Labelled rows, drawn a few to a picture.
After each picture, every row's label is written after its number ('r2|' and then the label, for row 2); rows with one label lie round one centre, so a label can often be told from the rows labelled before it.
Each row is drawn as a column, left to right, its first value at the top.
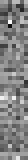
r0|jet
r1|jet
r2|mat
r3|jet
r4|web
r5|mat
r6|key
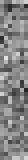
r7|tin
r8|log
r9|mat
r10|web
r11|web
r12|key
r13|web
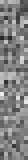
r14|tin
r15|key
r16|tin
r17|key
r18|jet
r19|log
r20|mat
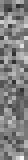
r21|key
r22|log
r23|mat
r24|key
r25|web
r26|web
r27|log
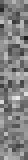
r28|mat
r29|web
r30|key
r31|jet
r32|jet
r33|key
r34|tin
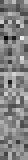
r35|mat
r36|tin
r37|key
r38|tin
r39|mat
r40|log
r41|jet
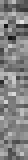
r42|key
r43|mat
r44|tin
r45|tin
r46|mat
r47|mat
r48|mat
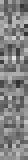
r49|key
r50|log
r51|jet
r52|log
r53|key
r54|log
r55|mat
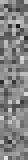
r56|key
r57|web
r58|mat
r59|key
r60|mat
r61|log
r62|tin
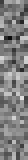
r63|log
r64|tin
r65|tin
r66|key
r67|tin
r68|jet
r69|log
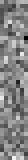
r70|jet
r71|log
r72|mat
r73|web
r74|key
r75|web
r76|tin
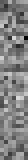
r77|log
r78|mat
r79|tin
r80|log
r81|jet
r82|jet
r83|tin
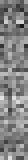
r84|jet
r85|mat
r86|web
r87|jet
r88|mat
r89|mat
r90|jet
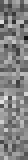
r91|mat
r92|jet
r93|log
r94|jet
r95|key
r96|mat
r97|tin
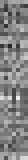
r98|jet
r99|mat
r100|jet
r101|web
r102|jet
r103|web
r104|web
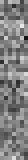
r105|key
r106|log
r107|key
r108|web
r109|key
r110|log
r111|tin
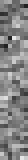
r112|jet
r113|jet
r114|tin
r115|log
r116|log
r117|web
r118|web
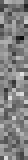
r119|mat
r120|web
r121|jet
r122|key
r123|tin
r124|tin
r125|mat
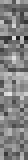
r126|key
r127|tin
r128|tin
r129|log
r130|tin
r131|jet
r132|tin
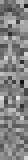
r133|jet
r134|log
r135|mat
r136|log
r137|jet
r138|key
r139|web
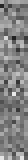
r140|web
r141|log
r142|web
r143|tin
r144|key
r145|web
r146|tin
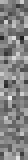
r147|tin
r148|key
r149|jet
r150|log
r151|web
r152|tin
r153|log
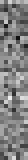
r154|tin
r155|mat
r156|jet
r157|web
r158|tin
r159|jet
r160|jet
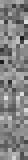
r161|key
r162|jet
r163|key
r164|web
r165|jet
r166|tin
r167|mat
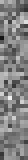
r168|tin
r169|key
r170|jet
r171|key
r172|log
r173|mat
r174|mat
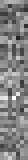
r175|jet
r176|jet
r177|web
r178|jet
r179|tin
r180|key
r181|mat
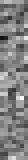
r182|tin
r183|tin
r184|web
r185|web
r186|jet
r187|jet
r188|log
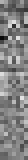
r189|tin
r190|tin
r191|log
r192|mat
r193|log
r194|jet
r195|mat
